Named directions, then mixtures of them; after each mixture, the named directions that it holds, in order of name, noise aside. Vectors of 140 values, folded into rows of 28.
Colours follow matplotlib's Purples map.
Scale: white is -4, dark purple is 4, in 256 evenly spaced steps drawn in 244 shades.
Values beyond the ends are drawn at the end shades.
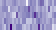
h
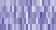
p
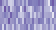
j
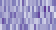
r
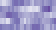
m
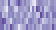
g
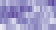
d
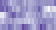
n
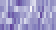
g, m, n.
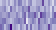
g, h, p.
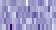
h.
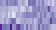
d, h.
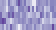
d, g.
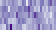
d, h.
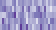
n, p, r.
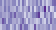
r.
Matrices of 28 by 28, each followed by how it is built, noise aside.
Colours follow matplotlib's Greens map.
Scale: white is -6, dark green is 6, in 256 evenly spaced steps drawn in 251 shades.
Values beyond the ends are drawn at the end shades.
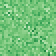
banded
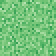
repeating rows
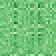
low rank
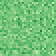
low rank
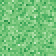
repeating rows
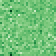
uneven columns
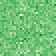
uneven columns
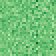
uneven columns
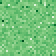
sparse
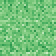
repeating columns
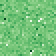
sparse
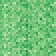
repeating rows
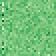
uneven columns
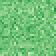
low rank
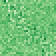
banded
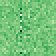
uneven columns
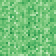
repeating rows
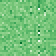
uneven columns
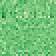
low rank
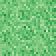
repeating rows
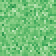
low rank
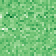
uneven rows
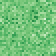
low rank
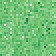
sparse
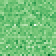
uneven rows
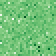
sparse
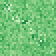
banded
